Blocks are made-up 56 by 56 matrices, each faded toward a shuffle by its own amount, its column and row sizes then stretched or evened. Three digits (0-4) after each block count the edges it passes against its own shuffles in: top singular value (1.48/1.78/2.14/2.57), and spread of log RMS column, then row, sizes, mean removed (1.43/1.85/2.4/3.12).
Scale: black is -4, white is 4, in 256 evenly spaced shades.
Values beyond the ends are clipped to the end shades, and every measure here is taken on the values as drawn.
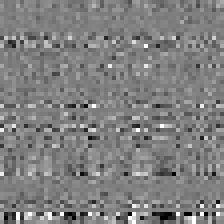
4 0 4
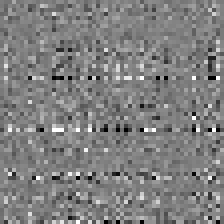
3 3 3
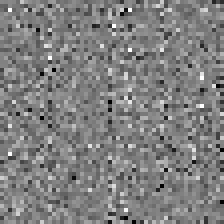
1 2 1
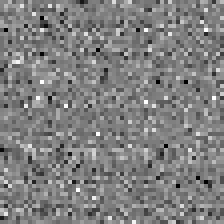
2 0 1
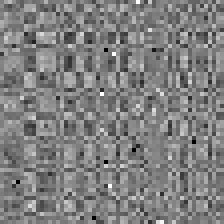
4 2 0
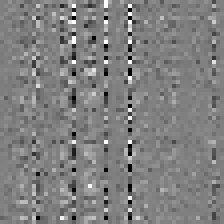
4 4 1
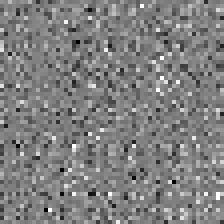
3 1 1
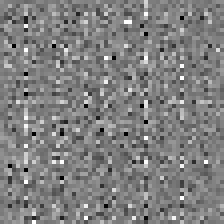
1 3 1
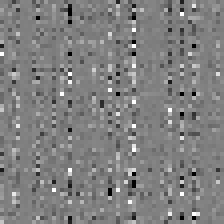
1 4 1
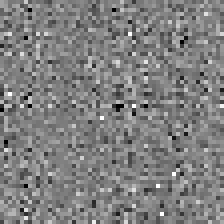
2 2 1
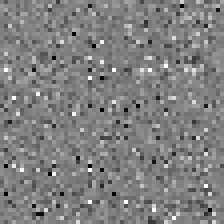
0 1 1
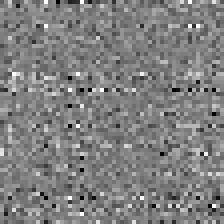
1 1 3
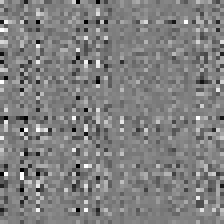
1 4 3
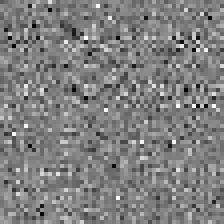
3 0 2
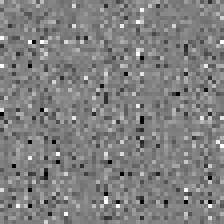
0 2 1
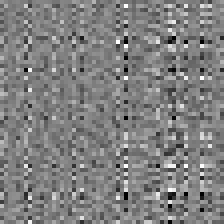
4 4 2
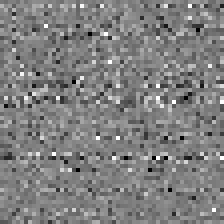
2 0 3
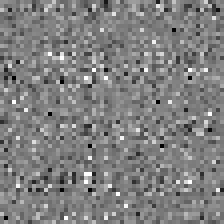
2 1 2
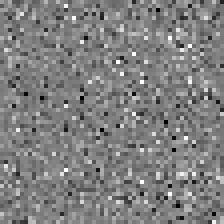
1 1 0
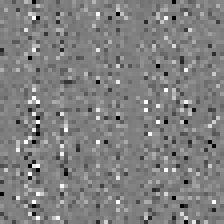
0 3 0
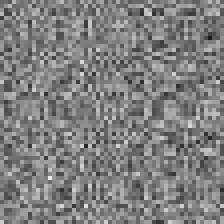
3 0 2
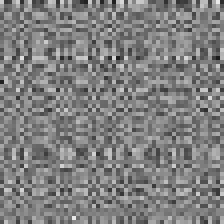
4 1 4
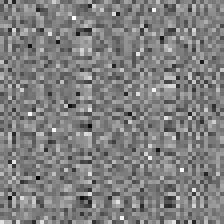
4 1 1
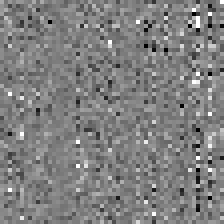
1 3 0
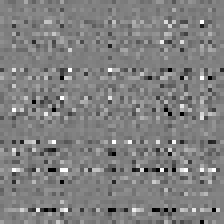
2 2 4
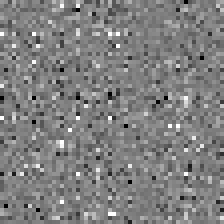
1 2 1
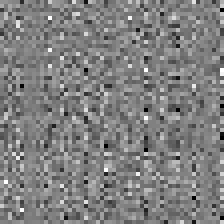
3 3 0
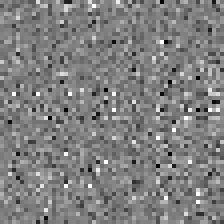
1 2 1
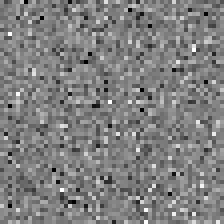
0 1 0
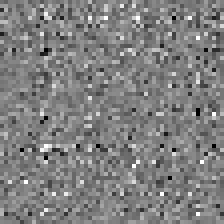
0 1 2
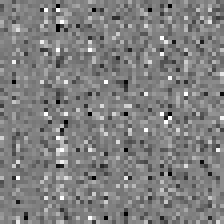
1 3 1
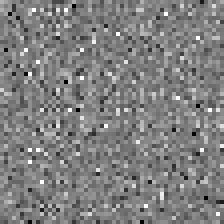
1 0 0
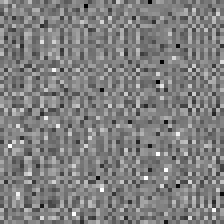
4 0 0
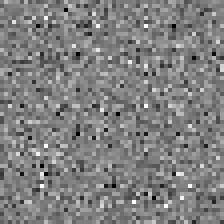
0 0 1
